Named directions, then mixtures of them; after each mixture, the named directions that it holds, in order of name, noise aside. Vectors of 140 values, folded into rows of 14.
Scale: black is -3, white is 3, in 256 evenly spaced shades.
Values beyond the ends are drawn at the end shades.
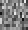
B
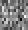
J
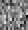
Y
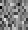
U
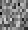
B, U, Y.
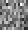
B, U, Y.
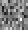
J.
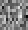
J, Y.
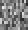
B, J.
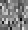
J, U.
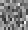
U, Y.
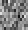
B, J, U.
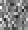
U.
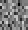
J, U.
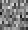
B, U.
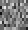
B, U.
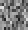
J, U, Y.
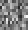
J, U, Y.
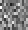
U.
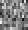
B.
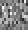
B, J.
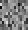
J, U.
